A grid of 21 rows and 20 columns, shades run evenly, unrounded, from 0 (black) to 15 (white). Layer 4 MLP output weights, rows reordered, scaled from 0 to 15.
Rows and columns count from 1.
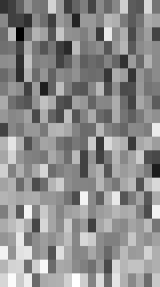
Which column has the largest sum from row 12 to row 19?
1
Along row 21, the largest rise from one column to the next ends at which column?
15
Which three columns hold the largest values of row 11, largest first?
2, 14, 12
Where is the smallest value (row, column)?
3, 3
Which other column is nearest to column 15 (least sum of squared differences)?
18
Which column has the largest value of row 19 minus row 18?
4
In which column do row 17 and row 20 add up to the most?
6
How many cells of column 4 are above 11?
4
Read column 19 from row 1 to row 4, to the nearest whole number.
13 10 9 9
